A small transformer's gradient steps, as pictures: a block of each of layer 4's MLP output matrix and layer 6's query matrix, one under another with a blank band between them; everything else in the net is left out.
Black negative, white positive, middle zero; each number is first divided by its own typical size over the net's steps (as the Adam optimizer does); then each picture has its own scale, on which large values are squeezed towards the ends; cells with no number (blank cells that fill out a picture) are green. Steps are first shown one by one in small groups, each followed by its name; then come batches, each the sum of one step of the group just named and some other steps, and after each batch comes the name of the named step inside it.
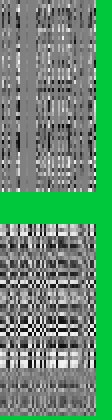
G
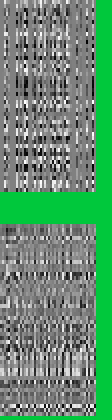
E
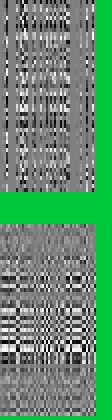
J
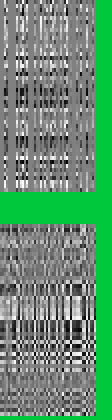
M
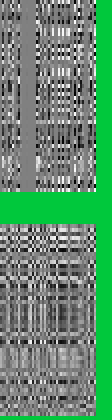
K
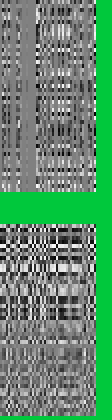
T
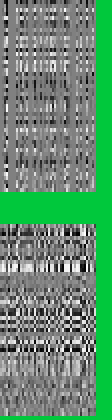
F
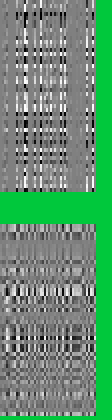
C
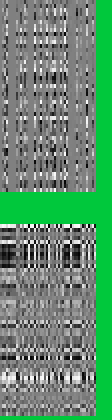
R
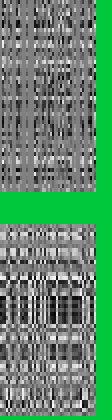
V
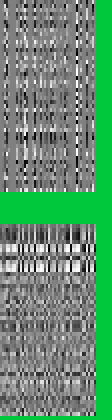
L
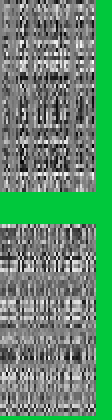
R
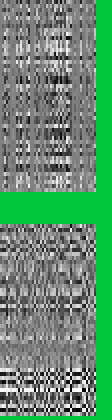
T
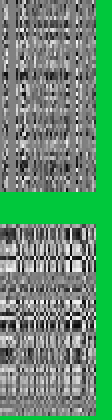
L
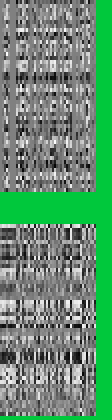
R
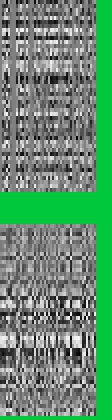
V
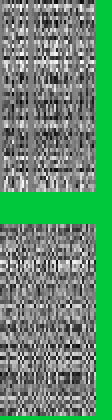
M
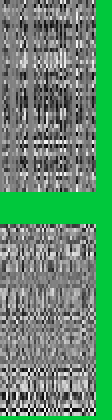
L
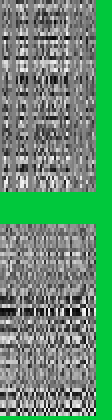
E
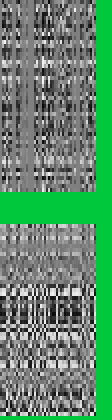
V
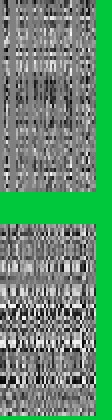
F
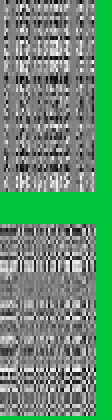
E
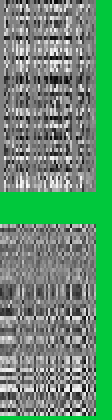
M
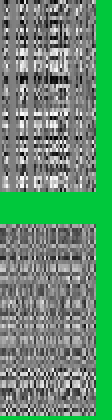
T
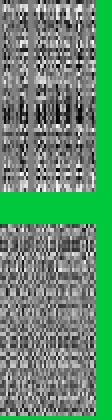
C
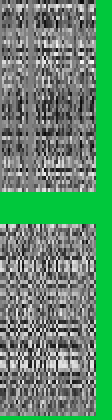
G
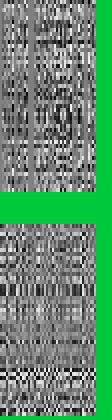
K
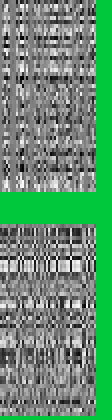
T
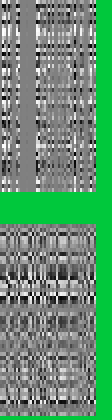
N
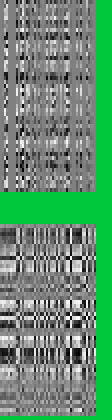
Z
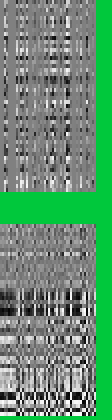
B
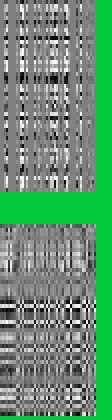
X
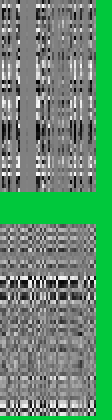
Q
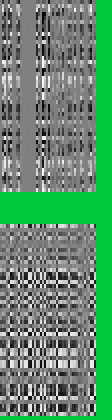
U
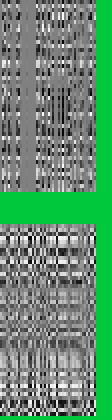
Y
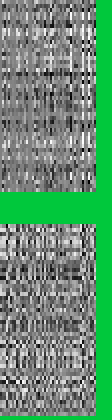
N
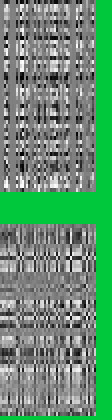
Z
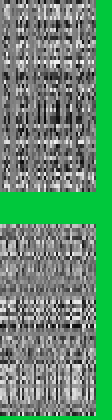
Z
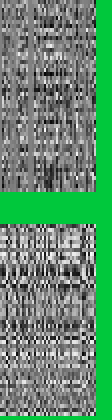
Q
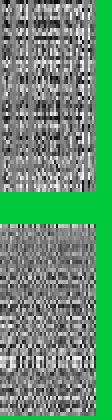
U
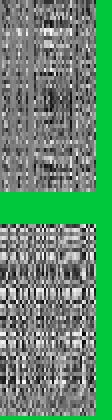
Y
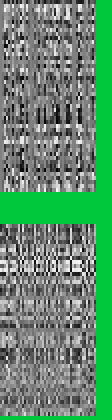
Z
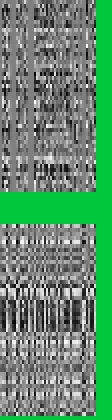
Q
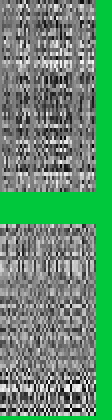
U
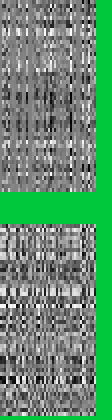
N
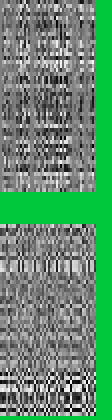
U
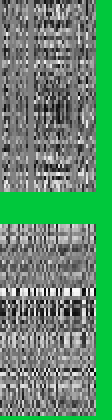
Y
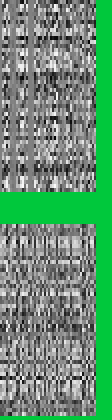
N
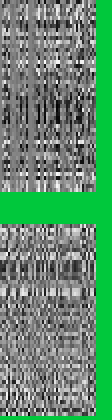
N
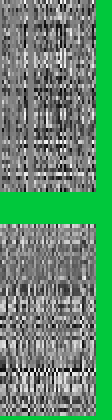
Q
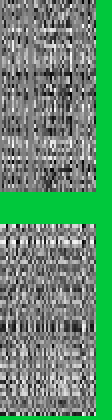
Y
